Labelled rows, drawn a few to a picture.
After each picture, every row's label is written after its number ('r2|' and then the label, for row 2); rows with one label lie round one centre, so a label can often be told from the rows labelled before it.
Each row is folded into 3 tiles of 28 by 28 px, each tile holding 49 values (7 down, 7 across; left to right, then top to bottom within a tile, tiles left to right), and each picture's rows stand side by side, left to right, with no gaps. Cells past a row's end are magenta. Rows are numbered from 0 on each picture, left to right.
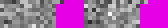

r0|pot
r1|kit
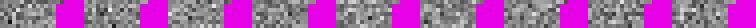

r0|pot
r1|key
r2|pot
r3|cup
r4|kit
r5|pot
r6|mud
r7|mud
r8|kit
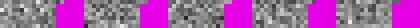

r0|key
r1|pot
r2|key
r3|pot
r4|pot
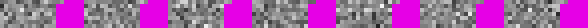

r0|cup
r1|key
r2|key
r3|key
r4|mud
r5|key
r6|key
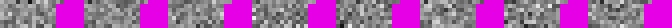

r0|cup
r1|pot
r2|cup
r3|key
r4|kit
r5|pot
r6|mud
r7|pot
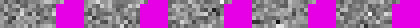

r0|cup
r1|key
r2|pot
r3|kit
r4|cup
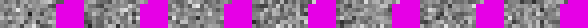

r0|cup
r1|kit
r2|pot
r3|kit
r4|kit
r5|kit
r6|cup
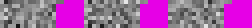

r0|cup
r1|cup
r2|key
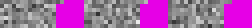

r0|key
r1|kit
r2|kit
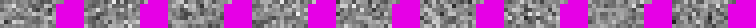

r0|pot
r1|kit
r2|key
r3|kit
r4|key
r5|pot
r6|pot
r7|mud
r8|mud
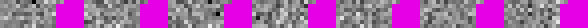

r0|cup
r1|pot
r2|pot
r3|mud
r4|cup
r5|cup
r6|mud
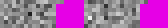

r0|cup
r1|pot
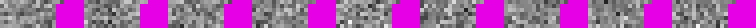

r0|key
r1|cup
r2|cup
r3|kit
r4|pot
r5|mud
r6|pot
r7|cup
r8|cup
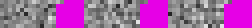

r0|mud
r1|key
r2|key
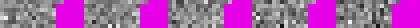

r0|cup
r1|cup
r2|kit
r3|cup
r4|mud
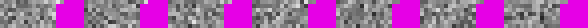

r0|cup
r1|kit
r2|mud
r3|mud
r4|mud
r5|mud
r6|mud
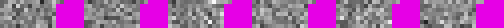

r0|key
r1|pot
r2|cup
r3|pot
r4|kit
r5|kit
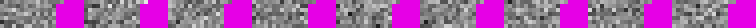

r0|kit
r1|kit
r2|cup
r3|mud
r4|mud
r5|kit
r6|mud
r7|key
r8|mud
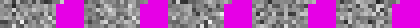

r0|kit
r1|kit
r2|cup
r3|cup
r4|pot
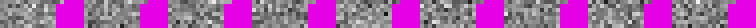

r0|kit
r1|cup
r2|cup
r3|key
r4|pot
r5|pot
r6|mud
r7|cup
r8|key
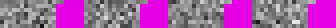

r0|mud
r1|cup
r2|mud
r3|kit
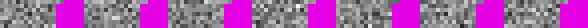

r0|cup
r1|key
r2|cup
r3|kit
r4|cup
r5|mud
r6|mud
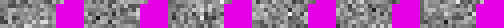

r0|kit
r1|cup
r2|mud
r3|pot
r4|key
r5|kit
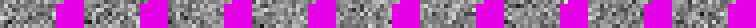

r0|cup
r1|kit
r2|kit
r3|kit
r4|cup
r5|mud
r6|kit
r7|key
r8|cup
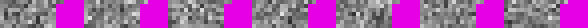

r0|mud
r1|cup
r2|pot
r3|mud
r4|mud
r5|mud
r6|kit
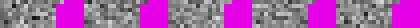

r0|kit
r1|pot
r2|kit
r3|pot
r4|cup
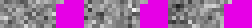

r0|cup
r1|mud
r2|kit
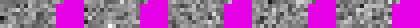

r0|mud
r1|kit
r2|kit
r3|cup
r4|mud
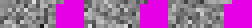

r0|mud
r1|pot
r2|cup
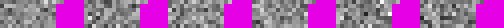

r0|mud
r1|cup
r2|key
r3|pot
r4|cup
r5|pot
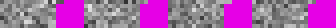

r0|mud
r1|pot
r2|kit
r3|pot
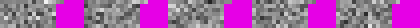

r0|cup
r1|mud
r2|pot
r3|cup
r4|cup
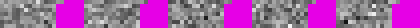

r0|key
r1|mud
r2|pot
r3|key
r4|pot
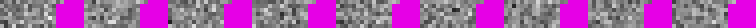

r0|kit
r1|mud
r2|kit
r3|cup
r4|kit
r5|key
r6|mud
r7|pot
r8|kit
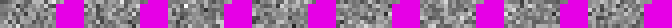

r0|mud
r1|key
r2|key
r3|mud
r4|pot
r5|key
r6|pot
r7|key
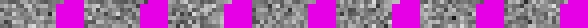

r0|pot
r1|pot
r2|kit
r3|kit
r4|key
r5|pot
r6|kit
